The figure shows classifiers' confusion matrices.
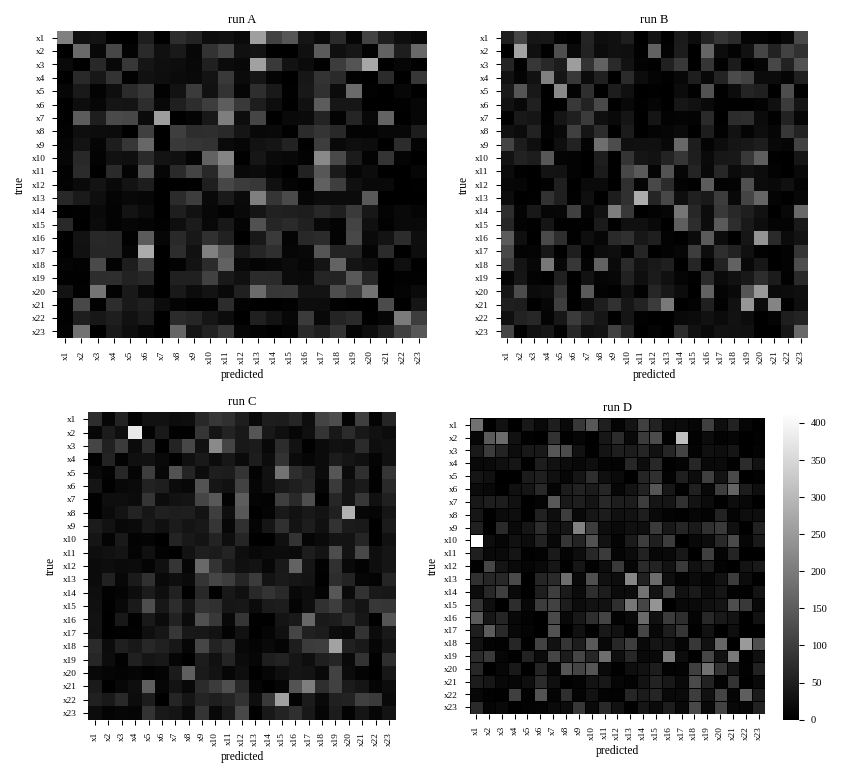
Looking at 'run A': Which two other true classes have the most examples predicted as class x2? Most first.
x23, x7
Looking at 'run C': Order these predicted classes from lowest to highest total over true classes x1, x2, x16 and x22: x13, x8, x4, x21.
x8, x13, x21, x4
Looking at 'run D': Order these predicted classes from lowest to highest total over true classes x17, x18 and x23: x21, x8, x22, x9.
x21, x8, x9, x22
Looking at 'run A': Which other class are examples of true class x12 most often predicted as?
x17
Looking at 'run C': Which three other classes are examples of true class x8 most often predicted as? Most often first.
x20, x12, x10
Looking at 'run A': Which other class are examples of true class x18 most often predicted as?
x11
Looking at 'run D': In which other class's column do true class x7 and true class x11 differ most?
x19
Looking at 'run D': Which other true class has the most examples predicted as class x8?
x13
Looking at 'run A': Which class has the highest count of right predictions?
x7
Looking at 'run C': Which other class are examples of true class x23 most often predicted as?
x12
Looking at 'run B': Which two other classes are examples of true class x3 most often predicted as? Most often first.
x6, x8
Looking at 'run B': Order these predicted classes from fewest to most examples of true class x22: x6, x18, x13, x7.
x13, x18, x7, x6
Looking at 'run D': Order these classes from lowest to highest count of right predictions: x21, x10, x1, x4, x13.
x4, x21, x10, x1, x13
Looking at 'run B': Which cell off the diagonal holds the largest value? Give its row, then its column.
x13, x11
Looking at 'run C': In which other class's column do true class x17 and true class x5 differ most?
x15
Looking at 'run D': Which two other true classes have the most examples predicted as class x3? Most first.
x2, x14
